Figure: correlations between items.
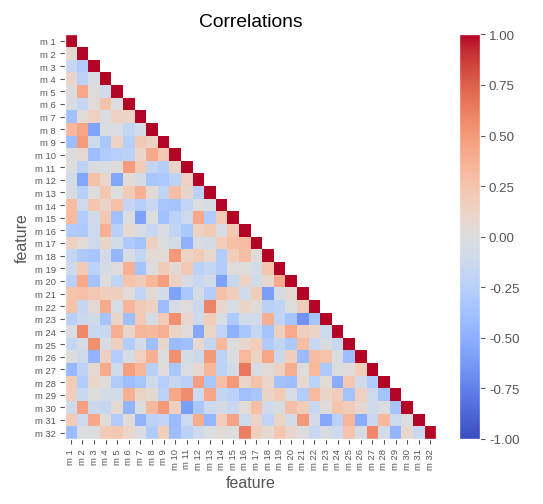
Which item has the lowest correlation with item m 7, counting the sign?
m 15
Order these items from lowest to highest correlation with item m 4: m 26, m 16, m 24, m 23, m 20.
m 23, m 24, m 20, m 26, m 16
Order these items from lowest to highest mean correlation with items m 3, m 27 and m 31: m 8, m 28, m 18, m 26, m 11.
m 8, m 26, m 18, m 11, m 28
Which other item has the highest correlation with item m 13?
m 22
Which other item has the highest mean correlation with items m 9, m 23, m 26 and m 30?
m 10
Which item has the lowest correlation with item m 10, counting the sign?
m 21
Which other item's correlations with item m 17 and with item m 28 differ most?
m 12
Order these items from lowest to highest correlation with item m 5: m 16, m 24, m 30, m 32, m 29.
m 16, m 29, m 30, m 32, m 24
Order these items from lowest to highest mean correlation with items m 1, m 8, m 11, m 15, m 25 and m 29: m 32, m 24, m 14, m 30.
m 32, m 30, m 24, m 14
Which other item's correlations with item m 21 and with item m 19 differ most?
m 18
